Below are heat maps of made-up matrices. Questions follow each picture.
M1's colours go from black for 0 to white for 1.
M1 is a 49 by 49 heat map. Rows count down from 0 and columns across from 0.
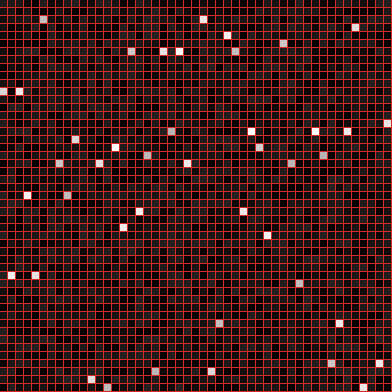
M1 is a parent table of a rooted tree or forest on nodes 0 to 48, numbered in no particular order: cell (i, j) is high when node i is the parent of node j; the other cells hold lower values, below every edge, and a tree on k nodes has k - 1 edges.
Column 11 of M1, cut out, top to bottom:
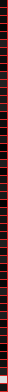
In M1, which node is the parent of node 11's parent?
45
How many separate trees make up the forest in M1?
6
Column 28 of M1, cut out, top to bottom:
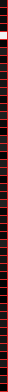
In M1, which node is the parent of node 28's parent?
34
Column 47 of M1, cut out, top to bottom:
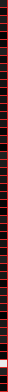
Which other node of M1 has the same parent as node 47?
41
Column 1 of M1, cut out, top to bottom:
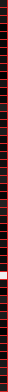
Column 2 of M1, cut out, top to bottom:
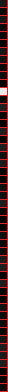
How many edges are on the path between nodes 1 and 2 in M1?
9
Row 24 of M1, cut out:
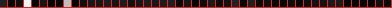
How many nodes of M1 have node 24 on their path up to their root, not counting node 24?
3
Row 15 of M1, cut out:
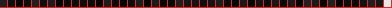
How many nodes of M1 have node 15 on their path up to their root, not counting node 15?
12
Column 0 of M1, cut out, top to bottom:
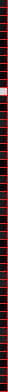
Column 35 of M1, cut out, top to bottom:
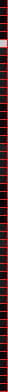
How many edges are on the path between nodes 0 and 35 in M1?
4
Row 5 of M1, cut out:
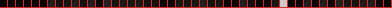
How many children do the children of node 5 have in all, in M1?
1
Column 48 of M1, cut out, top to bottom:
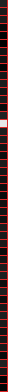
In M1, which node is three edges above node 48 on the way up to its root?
4
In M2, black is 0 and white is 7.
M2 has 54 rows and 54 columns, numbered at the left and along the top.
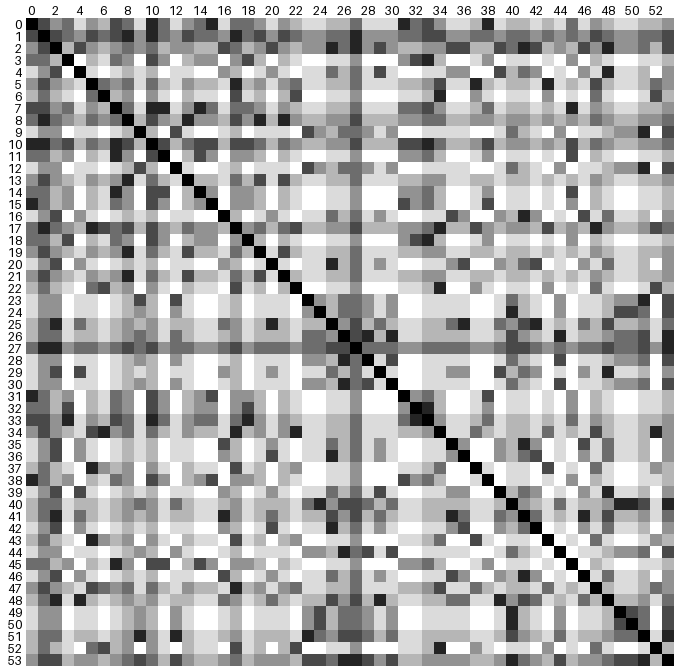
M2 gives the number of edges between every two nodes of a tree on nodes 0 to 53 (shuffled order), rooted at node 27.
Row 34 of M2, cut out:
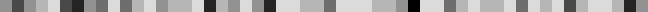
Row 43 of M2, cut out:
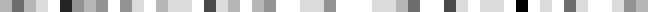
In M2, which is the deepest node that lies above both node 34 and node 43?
17
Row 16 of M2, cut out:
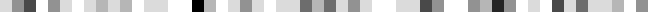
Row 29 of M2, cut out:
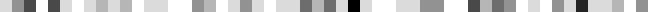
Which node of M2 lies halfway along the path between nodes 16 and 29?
2
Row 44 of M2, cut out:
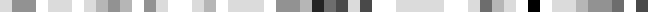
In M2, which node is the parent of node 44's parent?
53
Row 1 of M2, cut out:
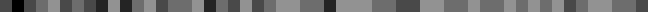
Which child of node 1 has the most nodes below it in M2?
10
